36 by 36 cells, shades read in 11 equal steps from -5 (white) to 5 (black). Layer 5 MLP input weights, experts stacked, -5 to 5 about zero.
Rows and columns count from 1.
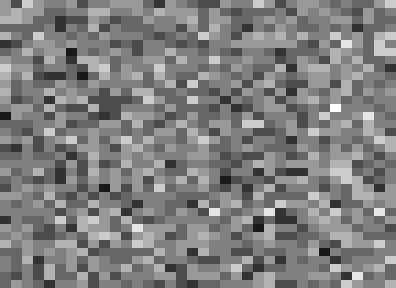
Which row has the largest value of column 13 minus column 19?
26
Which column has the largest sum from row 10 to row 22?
27
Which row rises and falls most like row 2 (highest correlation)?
9
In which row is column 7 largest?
7
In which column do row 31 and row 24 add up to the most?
10
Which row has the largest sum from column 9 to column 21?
36
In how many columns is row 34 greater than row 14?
12
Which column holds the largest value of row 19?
2
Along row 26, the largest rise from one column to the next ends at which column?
31
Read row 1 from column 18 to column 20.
1 2 2
